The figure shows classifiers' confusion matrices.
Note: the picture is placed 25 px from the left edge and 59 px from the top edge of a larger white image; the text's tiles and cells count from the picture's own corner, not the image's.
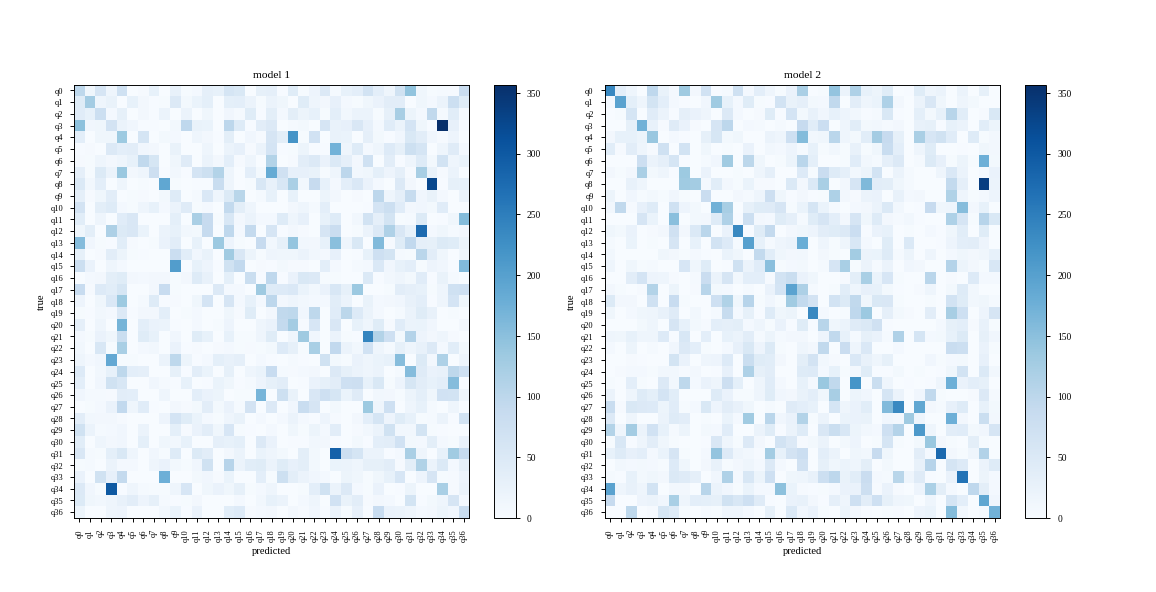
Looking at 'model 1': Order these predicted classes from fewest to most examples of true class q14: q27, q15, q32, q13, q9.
q13, q27, q15, q9, q32
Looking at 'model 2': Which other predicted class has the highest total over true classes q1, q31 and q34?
q10
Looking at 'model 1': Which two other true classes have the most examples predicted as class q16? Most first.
q12, q27
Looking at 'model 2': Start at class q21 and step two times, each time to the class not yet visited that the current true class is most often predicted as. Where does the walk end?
q29
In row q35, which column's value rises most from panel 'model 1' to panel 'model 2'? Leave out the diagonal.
q6
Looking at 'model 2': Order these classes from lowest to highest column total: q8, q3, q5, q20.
q8, q5, q3, q20
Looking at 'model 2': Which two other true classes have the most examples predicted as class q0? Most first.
q34, q29
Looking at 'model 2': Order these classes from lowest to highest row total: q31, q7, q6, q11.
q7, q6, q11, q31
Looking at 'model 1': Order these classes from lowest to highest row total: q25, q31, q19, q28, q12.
q28, q19, q25, q31, q12
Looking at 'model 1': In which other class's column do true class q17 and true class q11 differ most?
q26
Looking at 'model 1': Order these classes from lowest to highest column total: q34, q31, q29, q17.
q17, q29, q34, q31
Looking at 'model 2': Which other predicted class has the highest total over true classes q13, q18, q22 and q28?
q32
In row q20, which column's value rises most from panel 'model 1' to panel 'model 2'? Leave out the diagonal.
q25
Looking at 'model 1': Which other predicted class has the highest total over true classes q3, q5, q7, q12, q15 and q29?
q32
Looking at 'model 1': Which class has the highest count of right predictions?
q8
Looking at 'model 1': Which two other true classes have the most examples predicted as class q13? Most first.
q7, q8
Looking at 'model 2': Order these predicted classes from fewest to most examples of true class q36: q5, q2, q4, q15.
q4, q15, q5, q2
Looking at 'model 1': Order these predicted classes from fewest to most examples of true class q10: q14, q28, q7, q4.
q4, q7, q28, q14
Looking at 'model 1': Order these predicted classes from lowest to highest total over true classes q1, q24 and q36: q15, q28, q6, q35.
q6, q15, q28, q35
